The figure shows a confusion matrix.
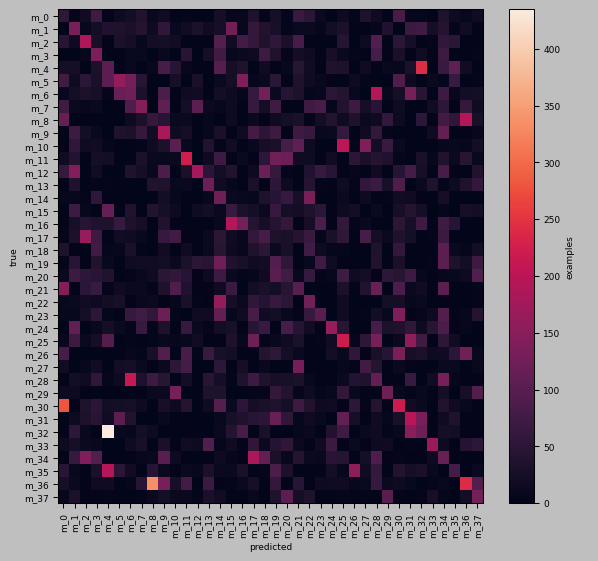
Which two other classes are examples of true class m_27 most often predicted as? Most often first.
m_21, m_11
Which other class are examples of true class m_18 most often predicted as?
m_34
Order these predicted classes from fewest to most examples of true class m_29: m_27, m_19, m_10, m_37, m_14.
m_27, m_14, m_19, m_37, m_10
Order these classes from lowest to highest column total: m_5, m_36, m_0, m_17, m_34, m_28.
m_5, m_36, m_0, m_17, m_28, m_34
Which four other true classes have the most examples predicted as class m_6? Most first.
m_28, m_5, m_7, m_23
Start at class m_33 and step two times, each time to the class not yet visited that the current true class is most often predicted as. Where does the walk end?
m_30
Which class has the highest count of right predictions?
m_36
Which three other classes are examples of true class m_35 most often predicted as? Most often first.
m_4, m_26, m_19
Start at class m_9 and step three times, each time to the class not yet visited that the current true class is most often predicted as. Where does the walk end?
m_2
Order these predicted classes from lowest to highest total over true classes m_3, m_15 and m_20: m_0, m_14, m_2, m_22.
m_0, m_2, m_22, m_14
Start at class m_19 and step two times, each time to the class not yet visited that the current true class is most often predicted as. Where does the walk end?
m_22
